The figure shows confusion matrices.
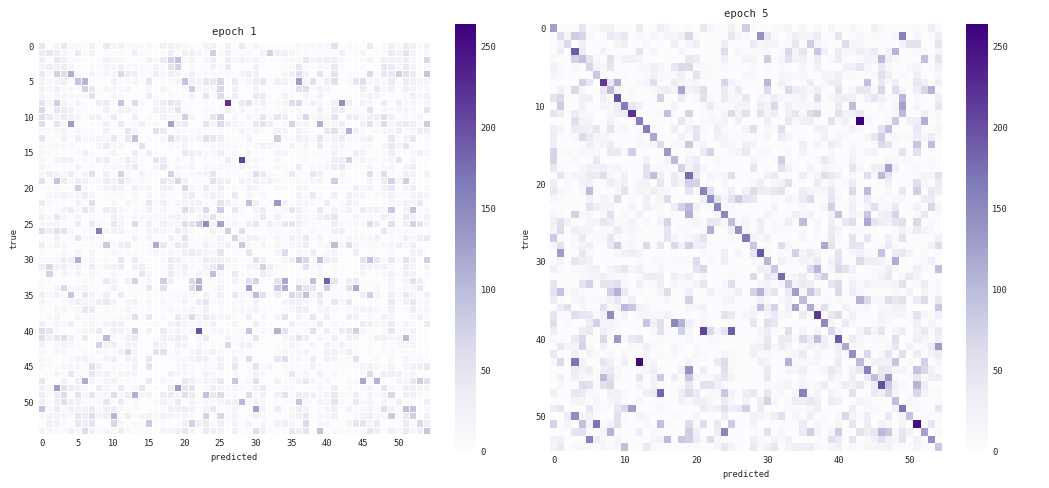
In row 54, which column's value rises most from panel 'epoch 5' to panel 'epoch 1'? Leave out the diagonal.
39
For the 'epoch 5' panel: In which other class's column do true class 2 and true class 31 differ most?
37
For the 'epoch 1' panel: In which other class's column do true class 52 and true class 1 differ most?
10
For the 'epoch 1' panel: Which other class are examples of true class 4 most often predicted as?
54
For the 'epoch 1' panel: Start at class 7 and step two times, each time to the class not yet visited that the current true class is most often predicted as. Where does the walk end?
23
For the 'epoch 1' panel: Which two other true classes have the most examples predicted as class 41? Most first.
28, 19
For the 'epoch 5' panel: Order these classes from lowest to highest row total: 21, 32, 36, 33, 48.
48, 32, 33, 36, 21
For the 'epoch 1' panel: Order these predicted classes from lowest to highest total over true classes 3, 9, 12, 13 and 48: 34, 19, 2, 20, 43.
34, 20, 43, 2, 19
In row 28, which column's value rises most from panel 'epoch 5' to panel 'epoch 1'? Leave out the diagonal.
16
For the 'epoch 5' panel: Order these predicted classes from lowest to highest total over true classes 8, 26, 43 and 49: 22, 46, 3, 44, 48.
44, 46, 22, 48, 3
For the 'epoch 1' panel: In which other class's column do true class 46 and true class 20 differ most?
5
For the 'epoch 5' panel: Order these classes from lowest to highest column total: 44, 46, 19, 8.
44, 8, 46, 19
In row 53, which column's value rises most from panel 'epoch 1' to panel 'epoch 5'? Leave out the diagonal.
5
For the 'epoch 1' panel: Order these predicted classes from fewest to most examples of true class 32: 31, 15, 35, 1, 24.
35, 15, 31, 1, 24
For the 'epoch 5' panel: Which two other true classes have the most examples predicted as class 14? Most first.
19, 7
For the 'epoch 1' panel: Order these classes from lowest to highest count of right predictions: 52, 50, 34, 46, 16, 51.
50, 16, 46, 52, 51, 34
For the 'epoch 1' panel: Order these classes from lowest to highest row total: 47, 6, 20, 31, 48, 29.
29, 20, 6, 31, 48, 47
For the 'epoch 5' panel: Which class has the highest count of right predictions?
51
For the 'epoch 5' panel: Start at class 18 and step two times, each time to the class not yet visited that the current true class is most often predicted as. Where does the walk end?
15
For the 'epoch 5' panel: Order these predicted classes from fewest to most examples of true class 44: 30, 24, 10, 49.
10, 49, 30, 24
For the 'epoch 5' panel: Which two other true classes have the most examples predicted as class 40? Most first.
24, 52
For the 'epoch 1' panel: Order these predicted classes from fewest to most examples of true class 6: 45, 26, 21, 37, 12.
26, 12, 45, 37, 21
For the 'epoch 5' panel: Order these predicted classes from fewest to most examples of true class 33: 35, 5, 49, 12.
12, 35, 49, 5
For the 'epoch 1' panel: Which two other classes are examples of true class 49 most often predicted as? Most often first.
13, 23
